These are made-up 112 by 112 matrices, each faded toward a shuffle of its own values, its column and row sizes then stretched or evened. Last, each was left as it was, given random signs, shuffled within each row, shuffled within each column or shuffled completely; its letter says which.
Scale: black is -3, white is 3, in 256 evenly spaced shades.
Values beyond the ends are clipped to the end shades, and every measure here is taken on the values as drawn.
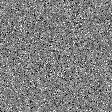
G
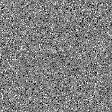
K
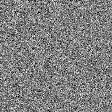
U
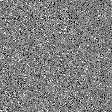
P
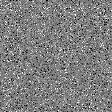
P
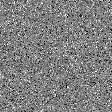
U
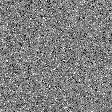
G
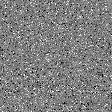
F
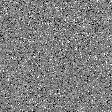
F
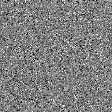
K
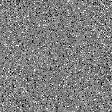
K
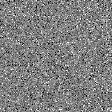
K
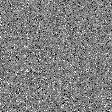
P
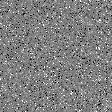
U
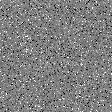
G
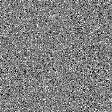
K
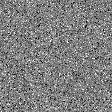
F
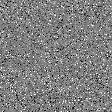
F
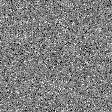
F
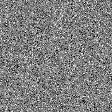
U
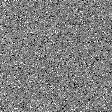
F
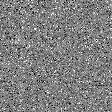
F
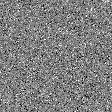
G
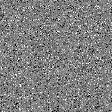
K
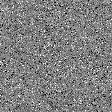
U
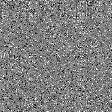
K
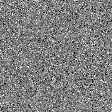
U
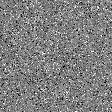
G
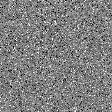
U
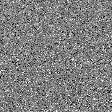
F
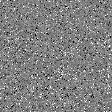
P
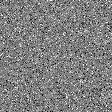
G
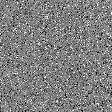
U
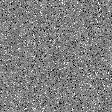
U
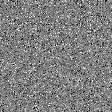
F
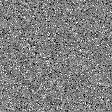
F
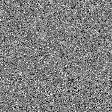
F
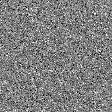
U
